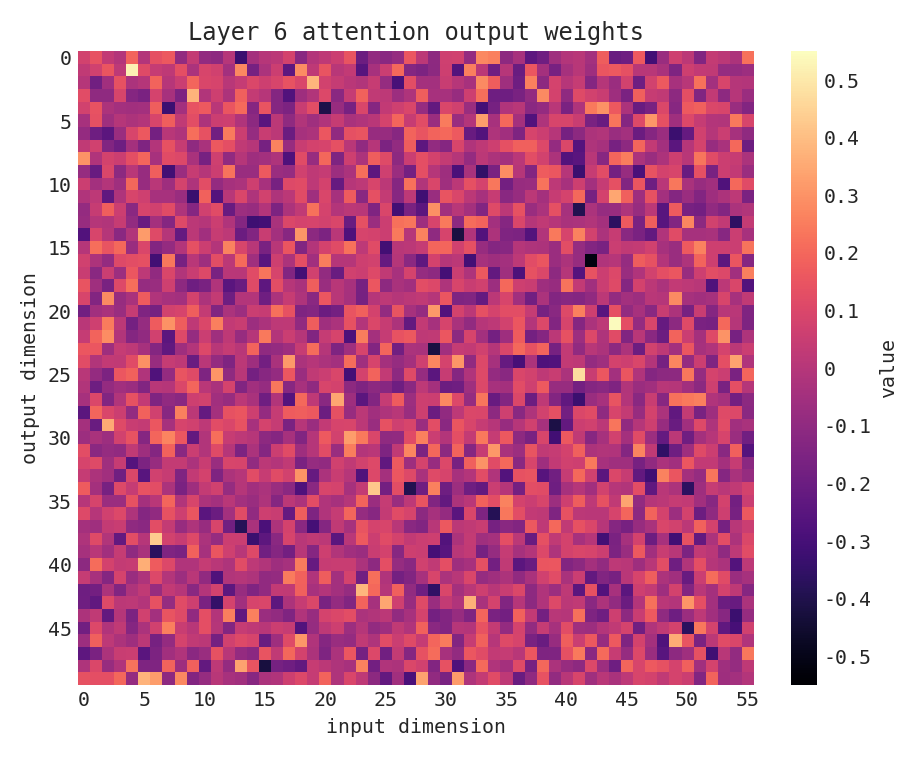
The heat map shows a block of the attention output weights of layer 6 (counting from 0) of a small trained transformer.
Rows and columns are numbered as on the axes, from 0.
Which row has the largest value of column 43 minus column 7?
4
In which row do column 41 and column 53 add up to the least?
12
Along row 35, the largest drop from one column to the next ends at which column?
46
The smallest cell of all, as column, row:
42, 16
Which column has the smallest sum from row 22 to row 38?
39
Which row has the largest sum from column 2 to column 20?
2
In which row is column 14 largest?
44
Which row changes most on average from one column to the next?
9
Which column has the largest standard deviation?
41
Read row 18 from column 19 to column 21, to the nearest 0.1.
0.2 -0.1 0
